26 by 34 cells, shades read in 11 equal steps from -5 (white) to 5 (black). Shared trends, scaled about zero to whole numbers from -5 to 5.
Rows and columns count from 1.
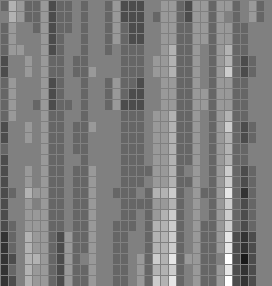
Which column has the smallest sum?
29
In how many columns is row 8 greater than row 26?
13
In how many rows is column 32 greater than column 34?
15
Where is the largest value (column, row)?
31, 24
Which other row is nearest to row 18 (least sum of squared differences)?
21
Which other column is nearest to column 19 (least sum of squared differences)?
10
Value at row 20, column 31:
2
